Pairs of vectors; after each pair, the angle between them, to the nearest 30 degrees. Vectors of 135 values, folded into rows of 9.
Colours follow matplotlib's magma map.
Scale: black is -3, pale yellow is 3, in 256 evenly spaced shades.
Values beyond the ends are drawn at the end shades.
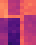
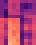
150 degrees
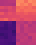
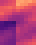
30 degrees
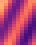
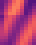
150 degrees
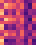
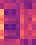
60 degrees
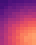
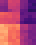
90 degrees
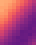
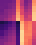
120 degrees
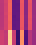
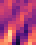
60 degrees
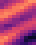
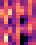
60 degrees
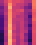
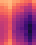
60 degrees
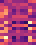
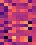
150 degrees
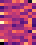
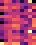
150 degrees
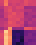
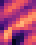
60 degrees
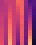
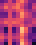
60 degrees
